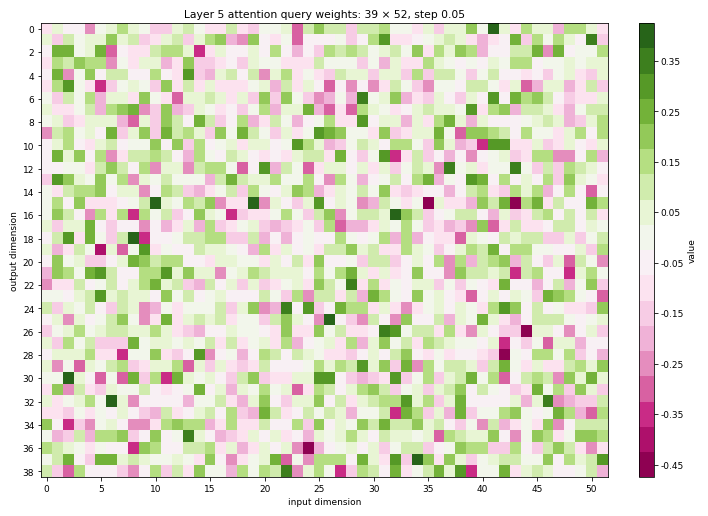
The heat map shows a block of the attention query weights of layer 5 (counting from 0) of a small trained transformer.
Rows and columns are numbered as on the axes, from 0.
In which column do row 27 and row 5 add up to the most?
2
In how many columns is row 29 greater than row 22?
25
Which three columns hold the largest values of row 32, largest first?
6, 46, 33
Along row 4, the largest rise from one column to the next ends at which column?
13
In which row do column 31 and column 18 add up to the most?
9
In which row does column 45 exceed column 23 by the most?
31
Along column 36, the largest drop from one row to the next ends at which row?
35
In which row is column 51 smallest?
23
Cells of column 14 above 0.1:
8
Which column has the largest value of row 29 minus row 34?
42
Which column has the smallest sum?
18
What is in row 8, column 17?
-0.05
